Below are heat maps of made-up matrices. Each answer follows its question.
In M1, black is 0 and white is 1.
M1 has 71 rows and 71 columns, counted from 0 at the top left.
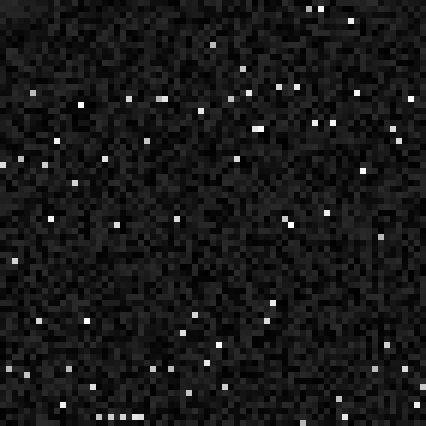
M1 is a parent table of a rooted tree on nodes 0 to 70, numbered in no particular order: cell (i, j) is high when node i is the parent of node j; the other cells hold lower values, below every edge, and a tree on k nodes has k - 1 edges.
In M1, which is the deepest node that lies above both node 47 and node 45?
57
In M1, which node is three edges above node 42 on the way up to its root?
69
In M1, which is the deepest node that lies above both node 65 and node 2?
21
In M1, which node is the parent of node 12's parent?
55
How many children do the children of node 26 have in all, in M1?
3
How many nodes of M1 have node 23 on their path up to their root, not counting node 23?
4
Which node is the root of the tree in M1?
61
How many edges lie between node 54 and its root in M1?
7
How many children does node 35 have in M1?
1
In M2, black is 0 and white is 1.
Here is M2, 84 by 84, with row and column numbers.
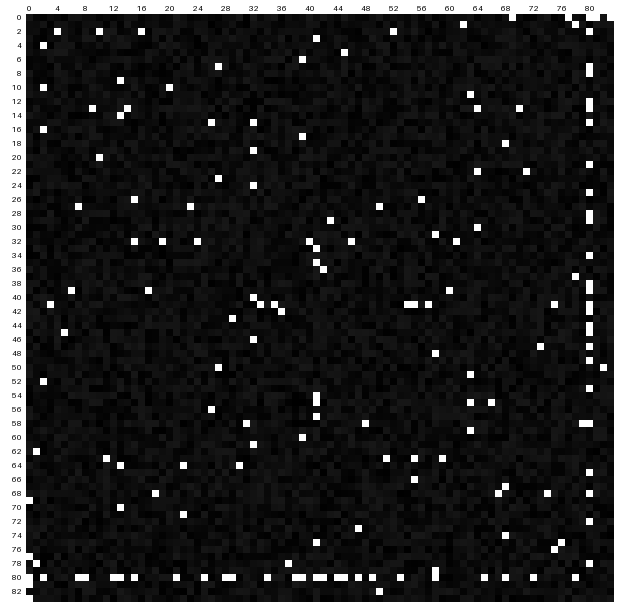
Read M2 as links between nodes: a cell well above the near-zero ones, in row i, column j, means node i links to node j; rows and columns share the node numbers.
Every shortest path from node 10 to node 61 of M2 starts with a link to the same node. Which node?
node 2
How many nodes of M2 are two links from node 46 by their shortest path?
5
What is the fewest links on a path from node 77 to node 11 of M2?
6
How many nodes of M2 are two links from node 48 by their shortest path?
3
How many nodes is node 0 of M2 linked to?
5
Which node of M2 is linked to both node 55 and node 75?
node 41
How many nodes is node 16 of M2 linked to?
1
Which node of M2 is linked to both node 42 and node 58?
node 80
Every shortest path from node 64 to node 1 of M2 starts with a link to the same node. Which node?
node 13
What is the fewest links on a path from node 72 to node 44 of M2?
2
